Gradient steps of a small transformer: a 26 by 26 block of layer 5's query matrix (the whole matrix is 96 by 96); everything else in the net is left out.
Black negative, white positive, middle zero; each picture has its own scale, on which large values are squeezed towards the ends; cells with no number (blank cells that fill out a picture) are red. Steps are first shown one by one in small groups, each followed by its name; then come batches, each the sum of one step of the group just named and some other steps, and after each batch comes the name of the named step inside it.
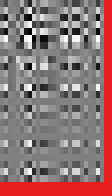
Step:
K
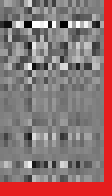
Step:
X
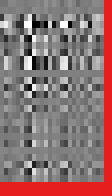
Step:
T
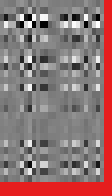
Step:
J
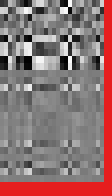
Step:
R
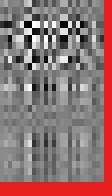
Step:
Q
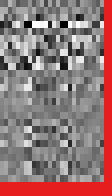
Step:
X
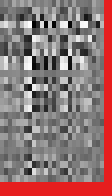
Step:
T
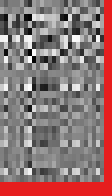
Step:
K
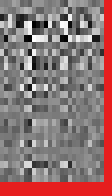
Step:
T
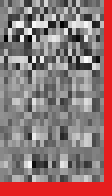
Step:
X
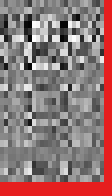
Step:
K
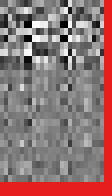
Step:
R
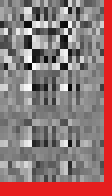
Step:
Q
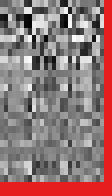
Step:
K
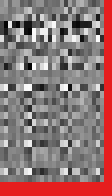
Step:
K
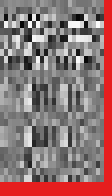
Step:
J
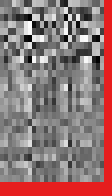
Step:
R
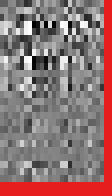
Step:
T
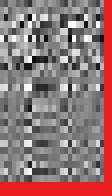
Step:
J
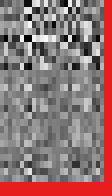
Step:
R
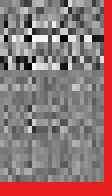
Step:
R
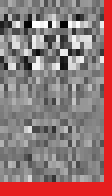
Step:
X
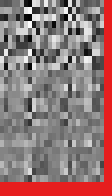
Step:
K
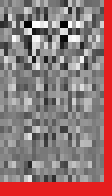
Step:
Q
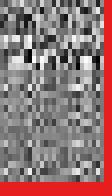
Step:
K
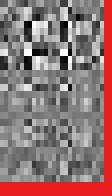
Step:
R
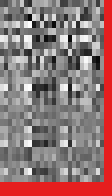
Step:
K
